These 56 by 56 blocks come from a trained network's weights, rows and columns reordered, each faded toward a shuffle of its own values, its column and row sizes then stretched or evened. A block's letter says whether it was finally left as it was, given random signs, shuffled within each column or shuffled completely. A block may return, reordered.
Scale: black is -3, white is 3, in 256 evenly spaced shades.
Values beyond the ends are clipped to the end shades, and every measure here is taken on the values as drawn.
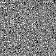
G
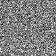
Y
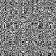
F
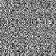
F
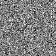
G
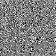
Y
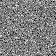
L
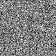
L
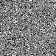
L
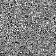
Y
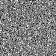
L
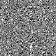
F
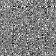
Y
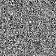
Y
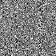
G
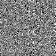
G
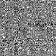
F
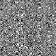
F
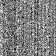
G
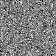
G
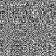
F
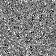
L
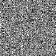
G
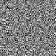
F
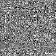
Y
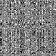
F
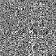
F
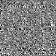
F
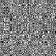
F
